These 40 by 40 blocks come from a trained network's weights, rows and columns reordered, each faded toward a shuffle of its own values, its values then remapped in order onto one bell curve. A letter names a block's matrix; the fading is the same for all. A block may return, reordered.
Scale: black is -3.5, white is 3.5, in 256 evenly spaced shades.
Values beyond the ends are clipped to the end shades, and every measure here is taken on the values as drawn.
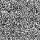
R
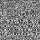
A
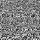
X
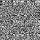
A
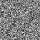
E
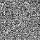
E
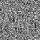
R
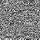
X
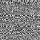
A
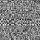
A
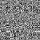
X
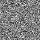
E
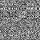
A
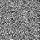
E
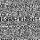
X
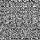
A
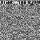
A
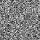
R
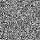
E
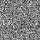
R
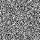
E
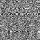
A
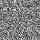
R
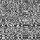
A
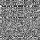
A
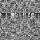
A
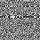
A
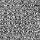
X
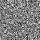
R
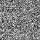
R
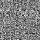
X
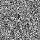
R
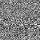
X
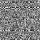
A
